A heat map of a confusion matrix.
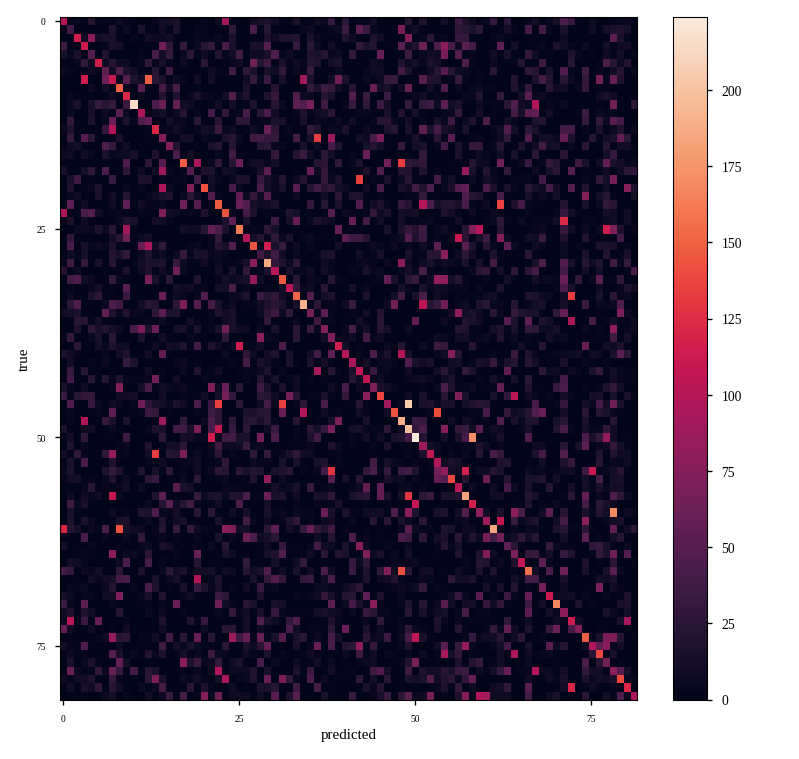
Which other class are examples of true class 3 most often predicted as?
54
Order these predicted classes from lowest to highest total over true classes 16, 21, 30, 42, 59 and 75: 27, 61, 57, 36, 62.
61, 27, 62, 36, 57
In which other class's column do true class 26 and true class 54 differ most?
38
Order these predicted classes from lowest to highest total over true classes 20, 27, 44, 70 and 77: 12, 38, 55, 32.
32, 55, 38, 12
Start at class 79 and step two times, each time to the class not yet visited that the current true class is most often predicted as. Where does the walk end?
0
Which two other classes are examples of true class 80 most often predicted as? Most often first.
72, 66
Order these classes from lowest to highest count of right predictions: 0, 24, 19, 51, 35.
19, 24, 35, 51, 0
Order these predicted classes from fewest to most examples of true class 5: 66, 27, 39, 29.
66, 39, 29, 27
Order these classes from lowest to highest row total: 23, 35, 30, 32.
32, 30, 23, 35
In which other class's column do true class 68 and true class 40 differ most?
48
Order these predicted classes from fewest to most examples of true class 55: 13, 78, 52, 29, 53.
52, 78, 13, 53, 29
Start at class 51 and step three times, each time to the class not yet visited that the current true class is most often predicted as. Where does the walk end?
58
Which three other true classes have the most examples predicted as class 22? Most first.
46, 49, 78
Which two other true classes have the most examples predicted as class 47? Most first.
34, 59
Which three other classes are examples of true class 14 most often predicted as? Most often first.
36, 38, 45
